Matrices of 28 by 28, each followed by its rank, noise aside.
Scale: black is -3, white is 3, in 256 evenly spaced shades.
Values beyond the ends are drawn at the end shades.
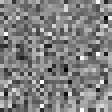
seven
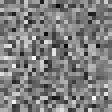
eight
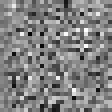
seven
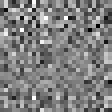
four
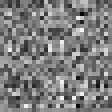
four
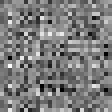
four
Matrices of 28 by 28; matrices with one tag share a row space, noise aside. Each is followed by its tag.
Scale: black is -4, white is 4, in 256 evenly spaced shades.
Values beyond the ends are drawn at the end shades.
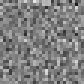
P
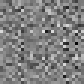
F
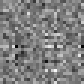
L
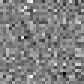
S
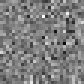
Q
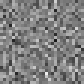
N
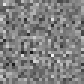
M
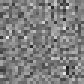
Q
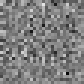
Q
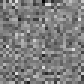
L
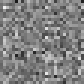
L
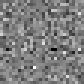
Q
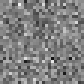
P
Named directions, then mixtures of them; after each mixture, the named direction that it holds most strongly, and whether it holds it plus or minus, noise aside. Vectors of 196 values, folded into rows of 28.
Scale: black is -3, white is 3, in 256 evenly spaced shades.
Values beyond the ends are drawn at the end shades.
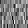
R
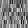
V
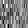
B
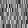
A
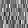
A, minus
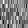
B, plus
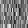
A, minus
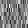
A, minus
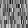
V, plus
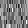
A, minus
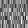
V, minus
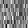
B, minus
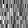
B, minus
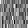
R, minus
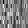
B, minus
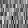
R, plus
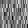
A, minus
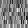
V, plus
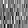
B, plus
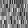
V, plus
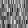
B, plus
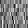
R, plus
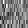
B, plus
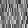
A, plus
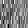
B, plus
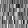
R, minus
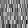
A, plus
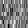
B, plus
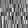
R, plus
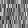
A, minus
